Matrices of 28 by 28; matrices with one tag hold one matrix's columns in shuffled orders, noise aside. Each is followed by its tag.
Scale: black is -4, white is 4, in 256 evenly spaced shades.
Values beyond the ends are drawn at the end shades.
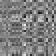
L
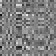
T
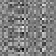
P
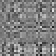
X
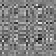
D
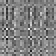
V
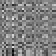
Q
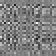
D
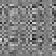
D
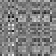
L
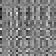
V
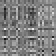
V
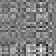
X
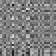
Q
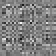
D
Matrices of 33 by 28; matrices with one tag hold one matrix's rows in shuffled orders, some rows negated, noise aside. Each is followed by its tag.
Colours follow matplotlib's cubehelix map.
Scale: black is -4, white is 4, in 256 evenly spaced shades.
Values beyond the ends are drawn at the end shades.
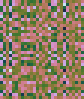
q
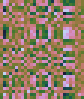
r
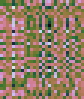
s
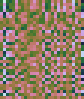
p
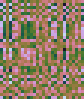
q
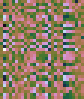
r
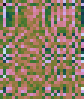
p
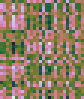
s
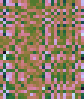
p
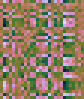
r
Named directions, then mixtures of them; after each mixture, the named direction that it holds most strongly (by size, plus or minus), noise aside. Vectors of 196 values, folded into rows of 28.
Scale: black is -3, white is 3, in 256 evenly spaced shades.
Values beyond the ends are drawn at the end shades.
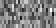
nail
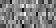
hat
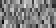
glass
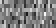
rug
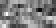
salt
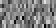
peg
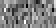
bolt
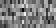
hat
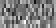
nail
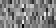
hat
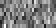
peg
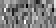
bolt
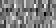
rug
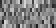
glass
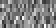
peg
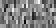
bolt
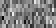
bolt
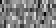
rug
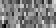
glass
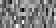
nail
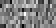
hat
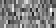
nail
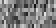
rug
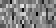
hat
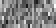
bolt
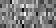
hat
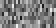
nail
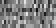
rug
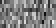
rug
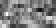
salt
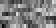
salt
